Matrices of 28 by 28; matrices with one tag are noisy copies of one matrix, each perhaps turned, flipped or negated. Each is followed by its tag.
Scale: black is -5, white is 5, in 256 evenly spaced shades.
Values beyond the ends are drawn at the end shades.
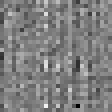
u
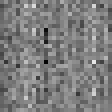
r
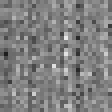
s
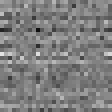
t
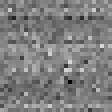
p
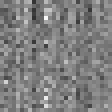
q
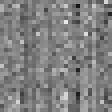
q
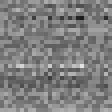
r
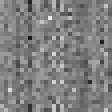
t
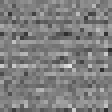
u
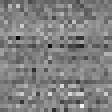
r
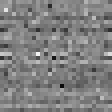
t
